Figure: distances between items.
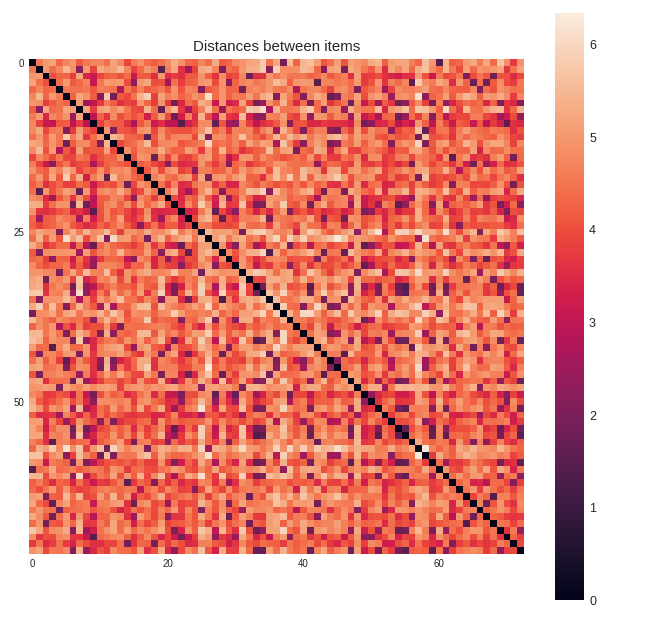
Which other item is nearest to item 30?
49
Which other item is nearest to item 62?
14
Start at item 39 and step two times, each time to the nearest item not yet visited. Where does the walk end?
4
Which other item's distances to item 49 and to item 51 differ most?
38
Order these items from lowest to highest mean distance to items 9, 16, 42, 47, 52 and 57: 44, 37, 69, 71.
71, 69, 44, 37
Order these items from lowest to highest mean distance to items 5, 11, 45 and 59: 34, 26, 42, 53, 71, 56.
53, 71, 34, 56, 26, 42
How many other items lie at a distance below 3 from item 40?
8
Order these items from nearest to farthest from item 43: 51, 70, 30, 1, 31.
1, 70, 30, 31, 51
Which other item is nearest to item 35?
28
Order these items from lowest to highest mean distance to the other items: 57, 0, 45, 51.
51, 45, 0, 57
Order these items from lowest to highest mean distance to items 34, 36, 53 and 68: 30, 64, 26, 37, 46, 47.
47, 64, 30, 26, 46, 37
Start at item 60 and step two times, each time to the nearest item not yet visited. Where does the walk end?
37
